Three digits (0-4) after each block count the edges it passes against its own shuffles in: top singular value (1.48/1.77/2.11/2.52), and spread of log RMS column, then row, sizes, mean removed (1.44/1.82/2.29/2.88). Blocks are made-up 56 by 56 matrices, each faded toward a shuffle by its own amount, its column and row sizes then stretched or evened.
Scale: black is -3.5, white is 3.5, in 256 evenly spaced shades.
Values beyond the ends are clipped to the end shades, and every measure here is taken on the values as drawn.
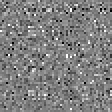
2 0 2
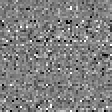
1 1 3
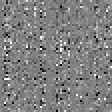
1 4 1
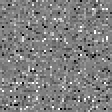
0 1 2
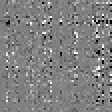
1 4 2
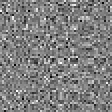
3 0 1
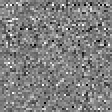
0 1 2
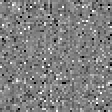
0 0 0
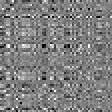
4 2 4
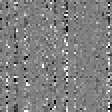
2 4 0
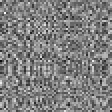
4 2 1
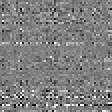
3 2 4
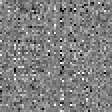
1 3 2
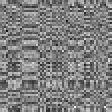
4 2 2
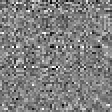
3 1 3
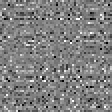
3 0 3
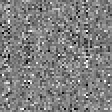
1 3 1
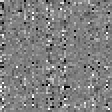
0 4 1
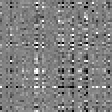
4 4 3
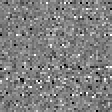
0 0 3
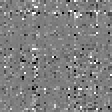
2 3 3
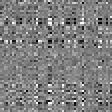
4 3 4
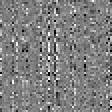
3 4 0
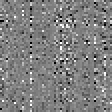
3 4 1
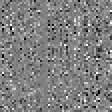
2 4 1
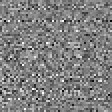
3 0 3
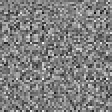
3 1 1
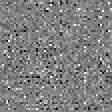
0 2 2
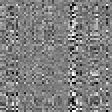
4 4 2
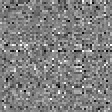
3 1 2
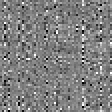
3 4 0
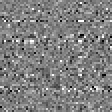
2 0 3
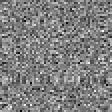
3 0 1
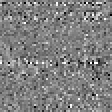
1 2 3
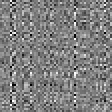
4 4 1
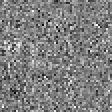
0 2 1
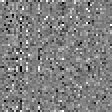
2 2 1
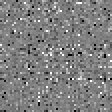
1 1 2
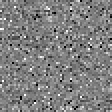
1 0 1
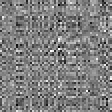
4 3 1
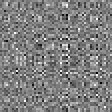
4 3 2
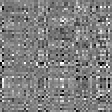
4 4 3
